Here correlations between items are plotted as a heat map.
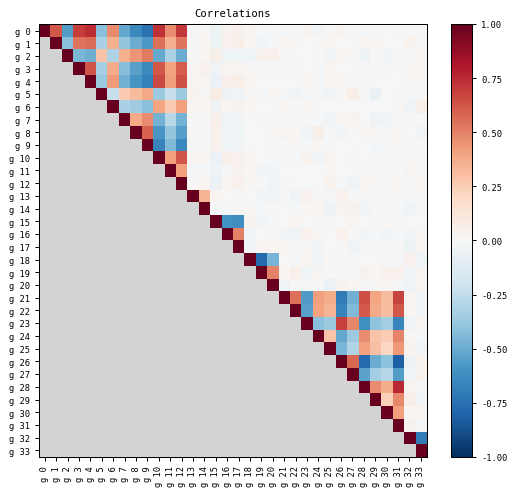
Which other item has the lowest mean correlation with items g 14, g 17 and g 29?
g 15
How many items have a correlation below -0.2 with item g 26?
8
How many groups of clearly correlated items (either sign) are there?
6
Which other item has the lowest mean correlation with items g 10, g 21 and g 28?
g 26
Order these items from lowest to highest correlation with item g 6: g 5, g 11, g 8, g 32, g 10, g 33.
g 8, g 5, g 32, g 33, g 11, g 10
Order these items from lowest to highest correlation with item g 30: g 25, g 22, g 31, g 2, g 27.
g 27, g 2, g 25, g 22, g 31
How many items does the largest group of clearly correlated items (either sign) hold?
13
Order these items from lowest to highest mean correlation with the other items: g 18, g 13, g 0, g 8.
g 8, g 18, g 13, g 0
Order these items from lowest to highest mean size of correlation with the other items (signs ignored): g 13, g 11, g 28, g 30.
g 13, g 30, g 11, g 28
